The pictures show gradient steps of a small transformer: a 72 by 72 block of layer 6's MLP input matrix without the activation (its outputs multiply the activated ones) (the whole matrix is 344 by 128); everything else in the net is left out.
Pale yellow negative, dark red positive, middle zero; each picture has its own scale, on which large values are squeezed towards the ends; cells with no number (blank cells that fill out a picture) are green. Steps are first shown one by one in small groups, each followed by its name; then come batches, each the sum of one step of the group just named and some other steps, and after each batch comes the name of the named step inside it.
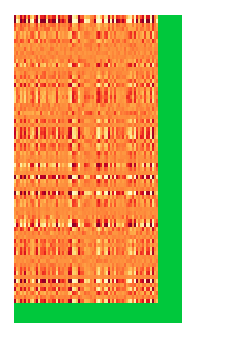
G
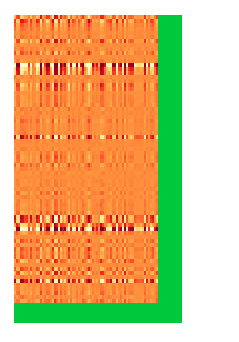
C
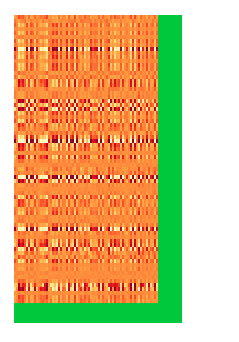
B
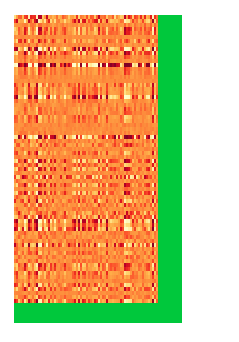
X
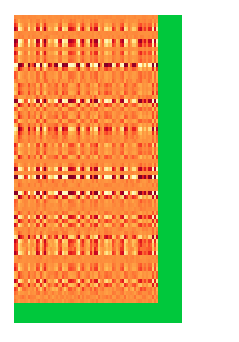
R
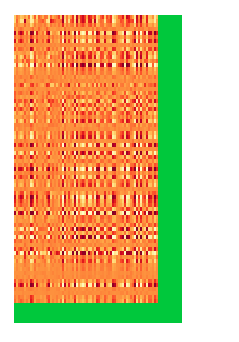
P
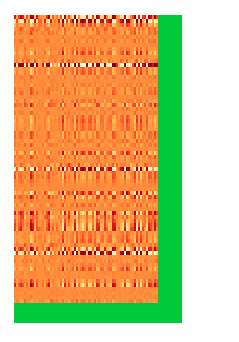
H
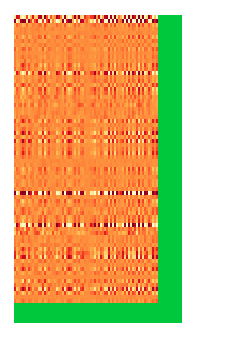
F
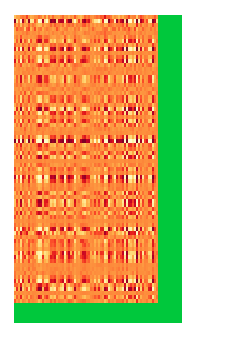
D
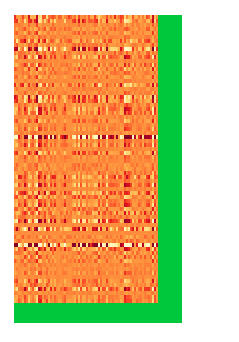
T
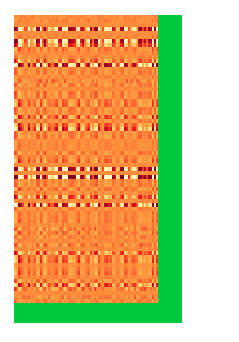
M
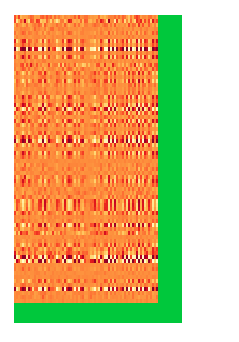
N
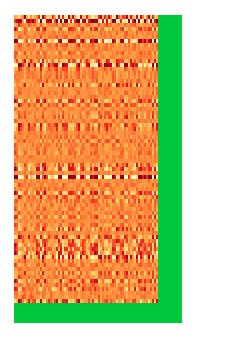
R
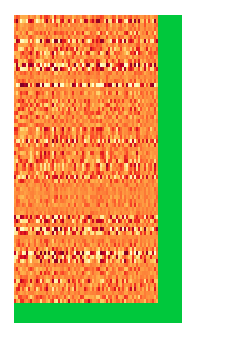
B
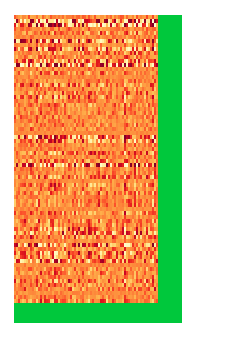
T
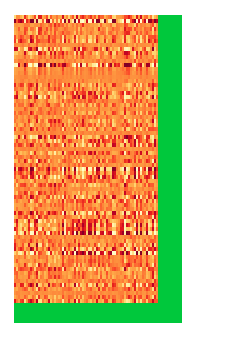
X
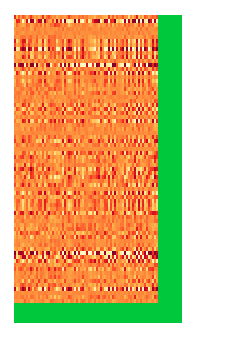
N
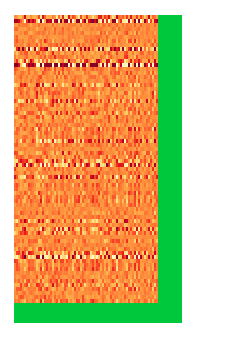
D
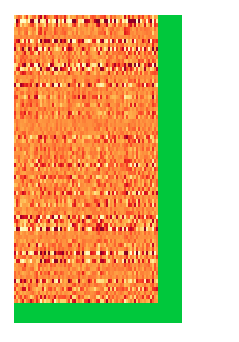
X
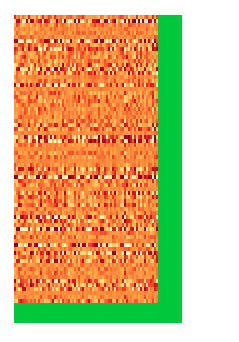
T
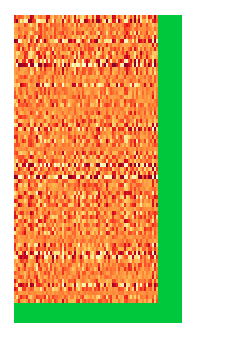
H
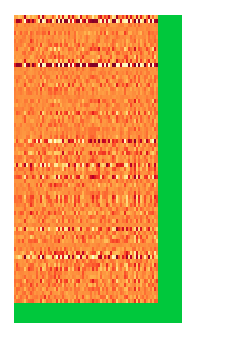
P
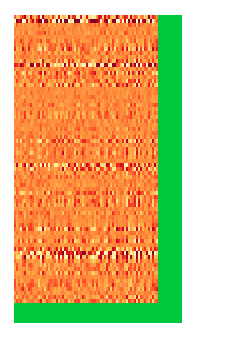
H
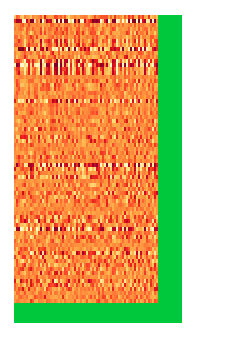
C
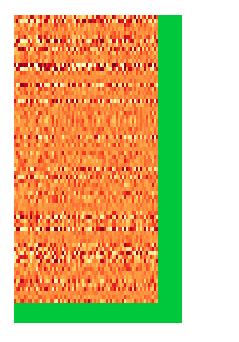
H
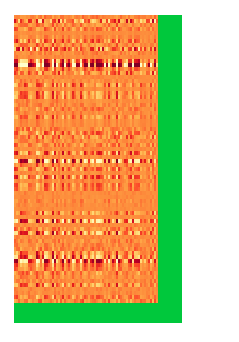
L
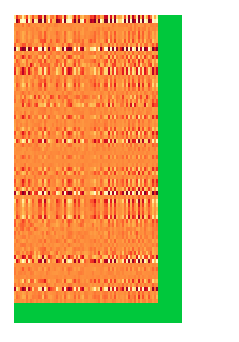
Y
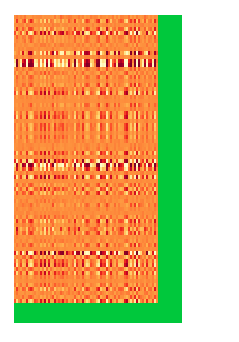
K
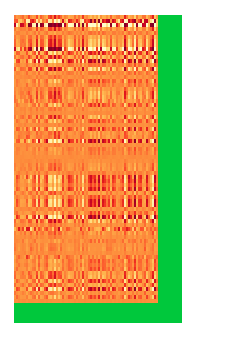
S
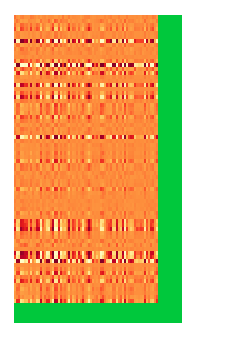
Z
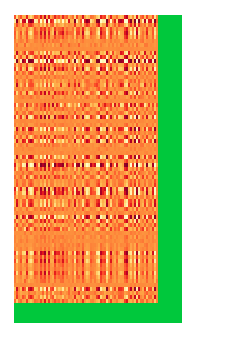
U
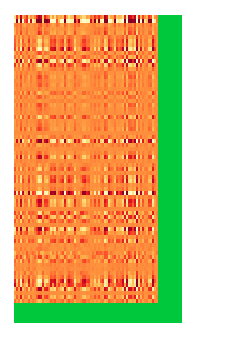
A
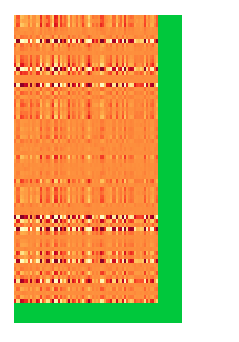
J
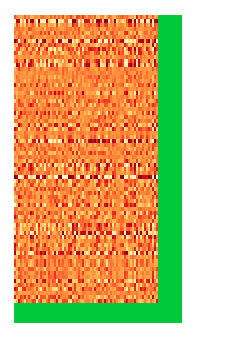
K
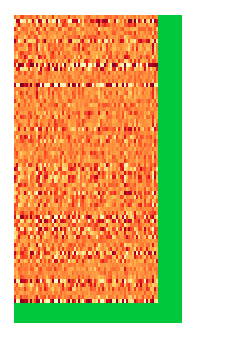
J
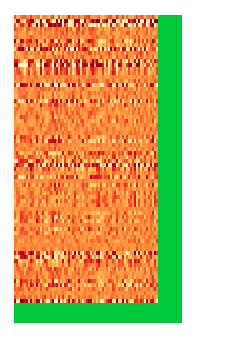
L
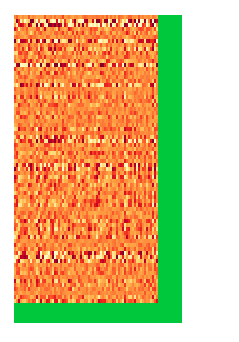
Z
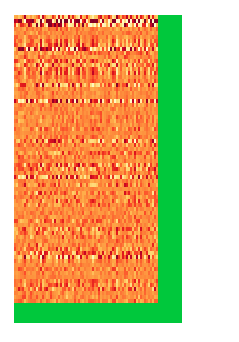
S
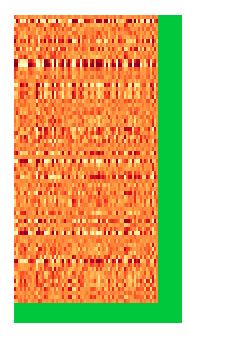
L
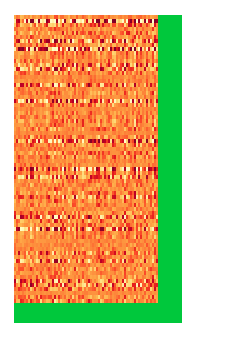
J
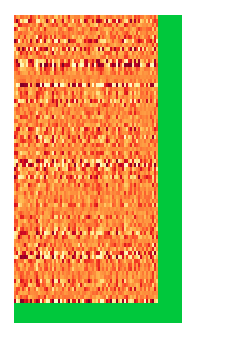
L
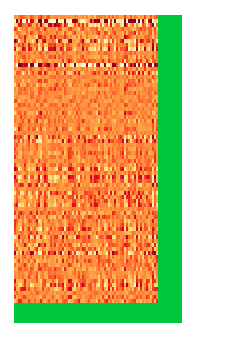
S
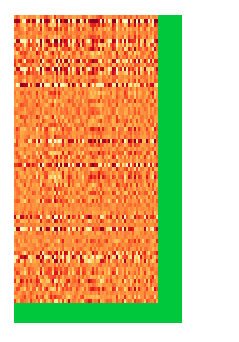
J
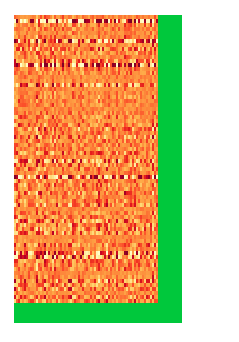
L
